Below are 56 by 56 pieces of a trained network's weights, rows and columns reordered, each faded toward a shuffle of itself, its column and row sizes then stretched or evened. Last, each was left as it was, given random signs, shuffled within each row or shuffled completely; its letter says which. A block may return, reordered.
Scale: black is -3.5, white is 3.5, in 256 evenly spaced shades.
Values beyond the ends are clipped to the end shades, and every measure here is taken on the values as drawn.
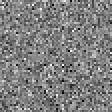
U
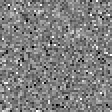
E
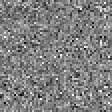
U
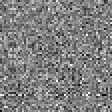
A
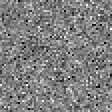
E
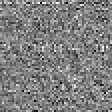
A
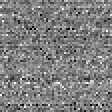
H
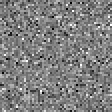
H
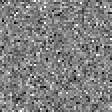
E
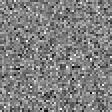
H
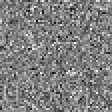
U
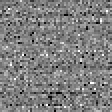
H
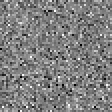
H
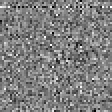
U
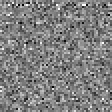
H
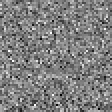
H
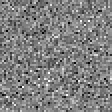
E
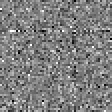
U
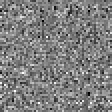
U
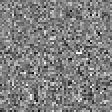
A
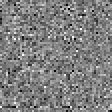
A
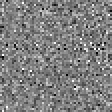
U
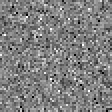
E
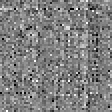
A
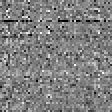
A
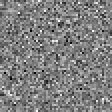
E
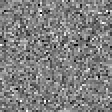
H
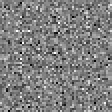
A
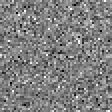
E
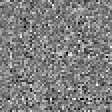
U
